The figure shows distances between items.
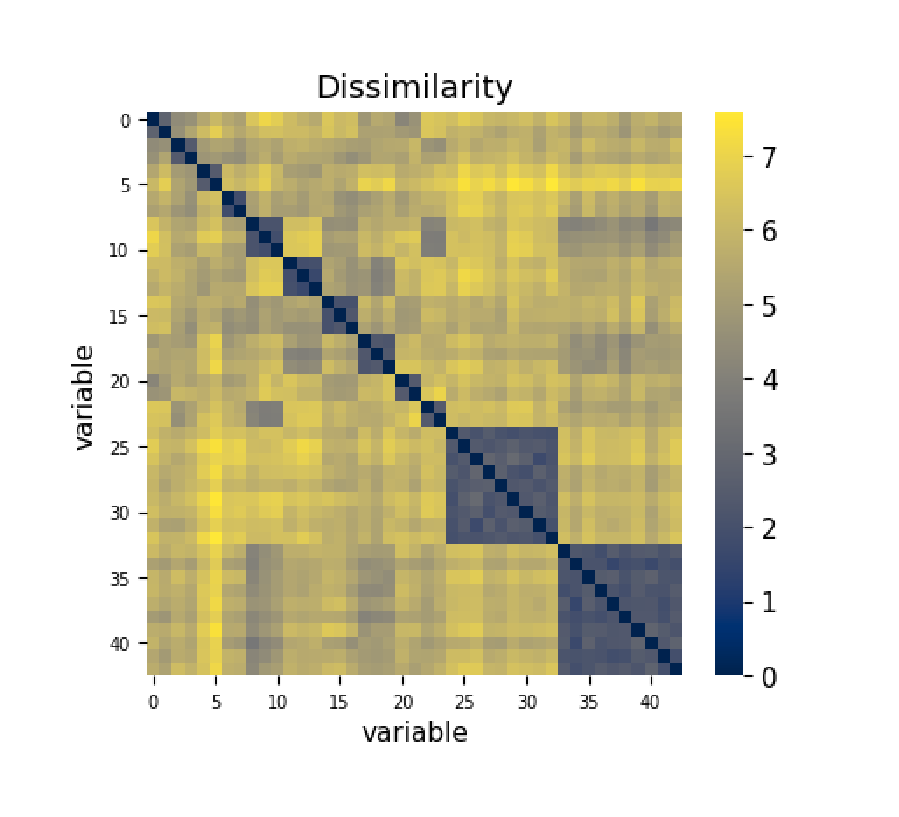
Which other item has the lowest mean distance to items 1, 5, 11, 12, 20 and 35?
13
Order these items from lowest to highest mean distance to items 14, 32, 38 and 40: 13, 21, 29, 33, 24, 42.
33, 42, 24, 29, 21, 13
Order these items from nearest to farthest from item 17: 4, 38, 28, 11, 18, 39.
18, 38, 39, 11, 28, 4
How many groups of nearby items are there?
12
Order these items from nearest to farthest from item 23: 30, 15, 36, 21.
36, 15, 30, 21
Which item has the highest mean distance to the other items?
5
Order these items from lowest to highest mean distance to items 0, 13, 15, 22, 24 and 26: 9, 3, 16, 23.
16, 3, 23, 9
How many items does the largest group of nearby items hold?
10
